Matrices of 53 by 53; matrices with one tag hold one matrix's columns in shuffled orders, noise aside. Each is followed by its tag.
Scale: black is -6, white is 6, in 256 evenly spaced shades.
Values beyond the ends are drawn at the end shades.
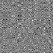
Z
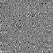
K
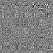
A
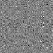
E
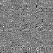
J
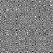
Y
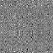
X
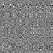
A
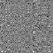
K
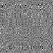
A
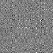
Z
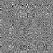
A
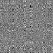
J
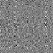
E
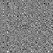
K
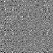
Y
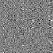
Z
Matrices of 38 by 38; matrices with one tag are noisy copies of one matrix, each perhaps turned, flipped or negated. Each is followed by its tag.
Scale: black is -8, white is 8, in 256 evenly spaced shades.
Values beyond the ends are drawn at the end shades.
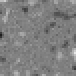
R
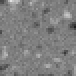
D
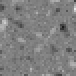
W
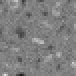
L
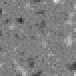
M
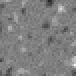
D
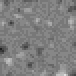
D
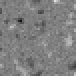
M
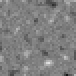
W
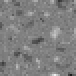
L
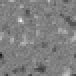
M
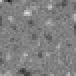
W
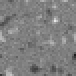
M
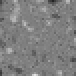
R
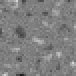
L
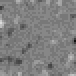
R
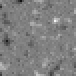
M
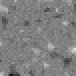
D
